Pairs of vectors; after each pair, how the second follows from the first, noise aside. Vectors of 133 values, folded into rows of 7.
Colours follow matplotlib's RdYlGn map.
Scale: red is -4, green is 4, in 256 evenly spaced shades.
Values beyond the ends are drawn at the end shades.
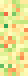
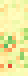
negated, partly zeroed.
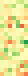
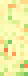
negated, partly zeroed.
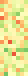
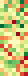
reversed, scaled up.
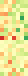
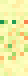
wrapped around, negated, partly zeroed.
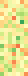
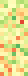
negated.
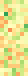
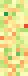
sign-scrambled.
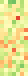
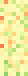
reversed, partly zeroed.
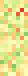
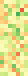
sign-scrambled.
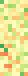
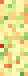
sign-scrambled.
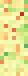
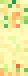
wrapped around, negated, partly zeroed.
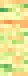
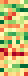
reversed, scaled up.
